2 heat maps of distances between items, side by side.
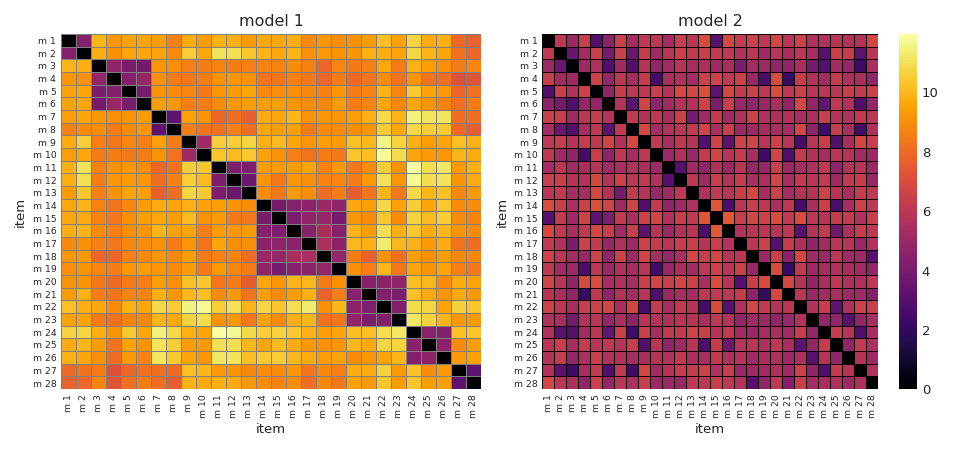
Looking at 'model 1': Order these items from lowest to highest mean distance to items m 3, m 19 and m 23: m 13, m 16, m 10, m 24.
m 16, m 13, m 10, m 24
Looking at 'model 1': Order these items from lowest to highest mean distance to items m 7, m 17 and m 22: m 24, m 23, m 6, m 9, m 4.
m 23, m 4, m 6, m 9, m 24
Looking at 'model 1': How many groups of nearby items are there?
9
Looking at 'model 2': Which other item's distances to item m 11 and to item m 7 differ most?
m 12
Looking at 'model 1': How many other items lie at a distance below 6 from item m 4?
3
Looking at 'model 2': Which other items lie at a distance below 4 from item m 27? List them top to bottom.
m 2, m 3, m 6, m 8, m 24
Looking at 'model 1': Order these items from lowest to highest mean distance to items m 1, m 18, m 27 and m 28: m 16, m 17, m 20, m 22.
m 17, m 16, m 20, m 22
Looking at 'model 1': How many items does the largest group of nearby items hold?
6
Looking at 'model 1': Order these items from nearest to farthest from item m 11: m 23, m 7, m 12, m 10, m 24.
m 12, m 7, m 23, m 10, m 24
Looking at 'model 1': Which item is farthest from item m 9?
m 22
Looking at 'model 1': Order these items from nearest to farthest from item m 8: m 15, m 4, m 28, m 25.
m 28, m 4, m 15, m 25
